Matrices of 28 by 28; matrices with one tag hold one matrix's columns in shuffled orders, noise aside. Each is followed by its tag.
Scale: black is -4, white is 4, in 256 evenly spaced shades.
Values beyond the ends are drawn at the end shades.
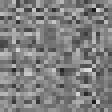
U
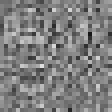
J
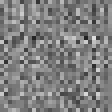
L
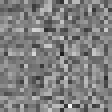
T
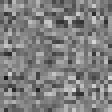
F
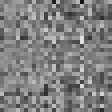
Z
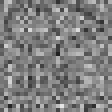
T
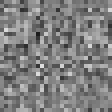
J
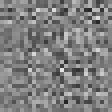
U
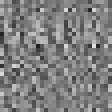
J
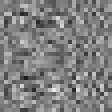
F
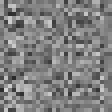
F
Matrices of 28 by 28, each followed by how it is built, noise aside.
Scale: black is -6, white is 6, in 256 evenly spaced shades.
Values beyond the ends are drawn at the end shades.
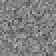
noise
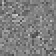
banded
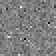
sparse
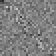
banded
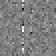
uneven columns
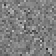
banded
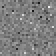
sparse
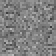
blocks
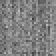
blocks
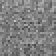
blocks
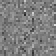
uneven columns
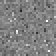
sparse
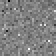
sparse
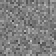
noise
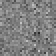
uneven columns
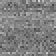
blocks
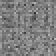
blocks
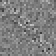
banded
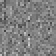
uneven columns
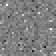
sparse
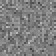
noise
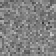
noise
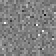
sparse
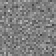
noise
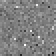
sparse
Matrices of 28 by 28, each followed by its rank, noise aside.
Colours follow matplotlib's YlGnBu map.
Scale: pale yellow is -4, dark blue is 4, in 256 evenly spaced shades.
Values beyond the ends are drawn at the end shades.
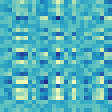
one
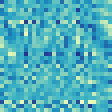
four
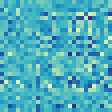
four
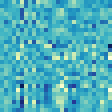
three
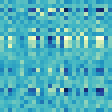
one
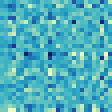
three
